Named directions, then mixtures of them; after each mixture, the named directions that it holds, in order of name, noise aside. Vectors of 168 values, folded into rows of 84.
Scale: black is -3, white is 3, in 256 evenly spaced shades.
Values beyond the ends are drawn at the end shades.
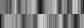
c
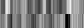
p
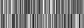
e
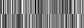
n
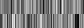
c, e, n.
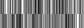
e, n, p.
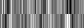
n, p.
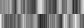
c.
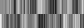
c.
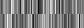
c, e, n.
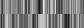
c, e, p.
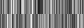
c, e, n.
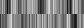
c, n, p.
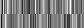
e, n, p.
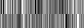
n, p.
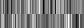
e, p.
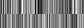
c, n.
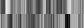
p.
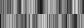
c, n.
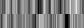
c, p.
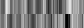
p.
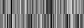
e, n, p.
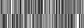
e, n.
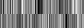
c, n, p.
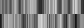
c.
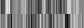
p.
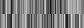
e, p.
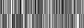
e, n.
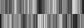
c.
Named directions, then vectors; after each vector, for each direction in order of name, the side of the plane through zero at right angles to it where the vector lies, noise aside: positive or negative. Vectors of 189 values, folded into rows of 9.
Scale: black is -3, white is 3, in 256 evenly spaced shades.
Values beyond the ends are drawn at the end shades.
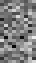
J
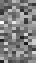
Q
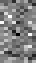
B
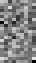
negative, negative, negative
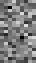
negative, positive, positive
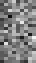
negative, positive, positive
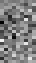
negative, positive, negative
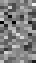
negative, negative, negative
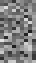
positive, positive, negative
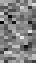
negative, negative, negative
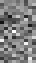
negative, positive, negative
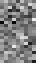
negative, negative, negative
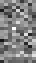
negative, negative, positive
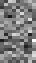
negative, negative, positive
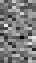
negative, positive, positive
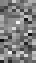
negative, negative, positive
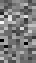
positive, negative, positive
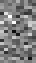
positive, negative, positive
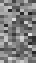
positive, negative, negative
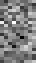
positive, positive, positive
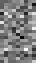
positive, positive, positive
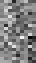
positive, negative, negative
